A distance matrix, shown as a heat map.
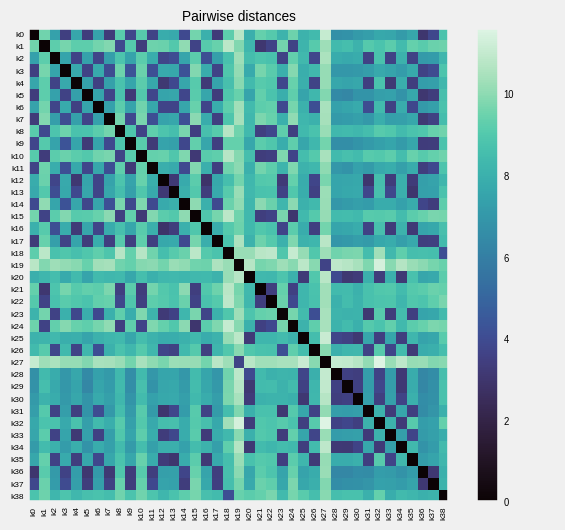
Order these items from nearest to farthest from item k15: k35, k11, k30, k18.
k30, k35, k11, k18
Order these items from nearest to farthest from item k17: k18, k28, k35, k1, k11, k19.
k11, k28, k35, k18, k1, k19
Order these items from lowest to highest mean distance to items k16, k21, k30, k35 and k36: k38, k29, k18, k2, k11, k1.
k2, k29, k11, k1, k38, k18
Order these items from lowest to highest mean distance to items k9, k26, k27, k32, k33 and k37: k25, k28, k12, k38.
k12, k28, k25, k38
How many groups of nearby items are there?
6
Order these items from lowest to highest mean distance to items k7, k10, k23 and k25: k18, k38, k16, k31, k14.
k31, k16, k14, k38, k18
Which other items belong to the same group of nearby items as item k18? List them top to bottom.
k38
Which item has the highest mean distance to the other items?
k27
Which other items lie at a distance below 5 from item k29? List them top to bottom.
k20, k25, k28, k30, k32, k34
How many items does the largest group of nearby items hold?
11
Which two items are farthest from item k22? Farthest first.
k18, k27
